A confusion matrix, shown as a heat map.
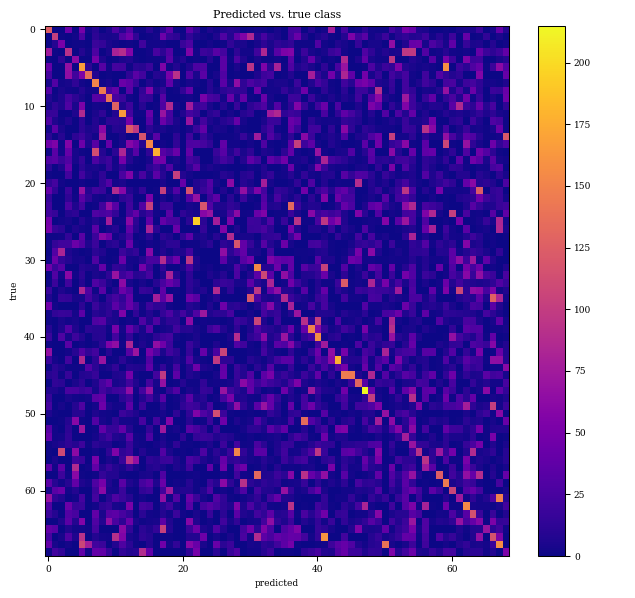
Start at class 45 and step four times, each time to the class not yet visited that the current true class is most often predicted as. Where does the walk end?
51
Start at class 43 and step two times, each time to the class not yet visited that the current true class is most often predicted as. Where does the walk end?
22
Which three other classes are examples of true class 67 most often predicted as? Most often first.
50, 5, 6
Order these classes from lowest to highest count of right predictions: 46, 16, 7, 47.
46, 7, 16, 47
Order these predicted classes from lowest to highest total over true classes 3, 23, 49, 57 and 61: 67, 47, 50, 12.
50, 47, 12, 67
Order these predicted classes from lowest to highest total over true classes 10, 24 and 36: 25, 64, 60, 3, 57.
25, 3, 64, 57, 60
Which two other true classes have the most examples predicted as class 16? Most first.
35, 41
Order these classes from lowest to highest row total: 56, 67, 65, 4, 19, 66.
19, 4, 56, 65, 67, 66
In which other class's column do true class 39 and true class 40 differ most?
28
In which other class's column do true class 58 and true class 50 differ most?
31
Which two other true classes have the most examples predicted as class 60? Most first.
24, 40
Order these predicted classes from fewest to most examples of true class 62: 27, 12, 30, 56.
27, 30, 12, 56
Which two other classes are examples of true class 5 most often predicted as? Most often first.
59, 30
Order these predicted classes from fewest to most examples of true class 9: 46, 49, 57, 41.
41, 46, 57, 49
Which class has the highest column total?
54
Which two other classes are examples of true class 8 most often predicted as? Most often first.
49, 59
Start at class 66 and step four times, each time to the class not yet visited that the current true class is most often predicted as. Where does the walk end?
64
